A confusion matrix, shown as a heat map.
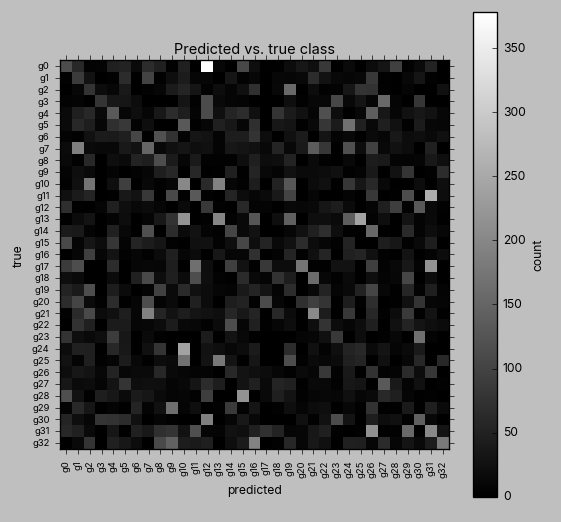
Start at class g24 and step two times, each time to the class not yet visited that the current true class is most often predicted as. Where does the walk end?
g13
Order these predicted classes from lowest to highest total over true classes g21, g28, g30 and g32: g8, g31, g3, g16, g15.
g31, g3, g8, g16, g15
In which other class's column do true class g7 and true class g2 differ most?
g1
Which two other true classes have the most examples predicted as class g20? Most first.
g17, g15
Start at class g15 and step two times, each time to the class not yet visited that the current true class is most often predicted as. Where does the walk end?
g12
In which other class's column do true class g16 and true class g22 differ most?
g14
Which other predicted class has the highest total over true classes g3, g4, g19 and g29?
g26
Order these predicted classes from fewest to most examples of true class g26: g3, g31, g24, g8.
g3, g24, g8, g31
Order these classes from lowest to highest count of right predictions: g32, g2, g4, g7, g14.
g2, g14, g4, g7, g32
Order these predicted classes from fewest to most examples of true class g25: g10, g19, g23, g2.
g23, g2, g19, g10
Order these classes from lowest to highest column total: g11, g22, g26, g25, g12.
g25, g11, g22, g12, g26
